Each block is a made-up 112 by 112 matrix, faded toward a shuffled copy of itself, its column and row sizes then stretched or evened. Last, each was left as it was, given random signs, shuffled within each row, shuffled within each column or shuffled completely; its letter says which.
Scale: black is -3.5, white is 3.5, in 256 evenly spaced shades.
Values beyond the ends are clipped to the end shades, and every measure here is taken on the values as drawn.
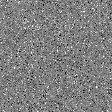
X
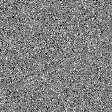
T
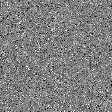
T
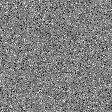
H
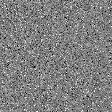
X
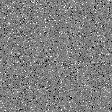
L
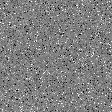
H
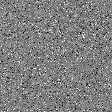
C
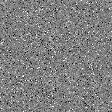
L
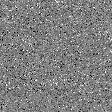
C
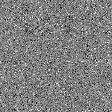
T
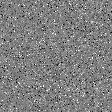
H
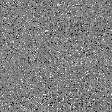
L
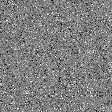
C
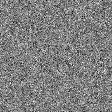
X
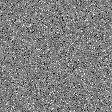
H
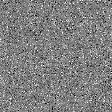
L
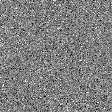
T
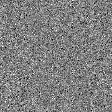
X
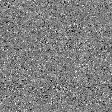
C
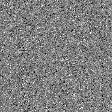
X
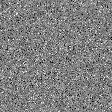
C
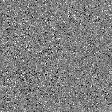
L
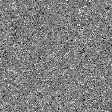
X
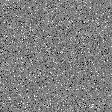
C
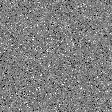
H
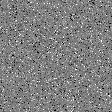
H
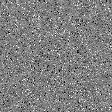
X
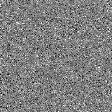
L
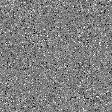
T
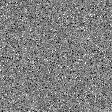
C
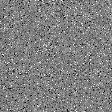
T
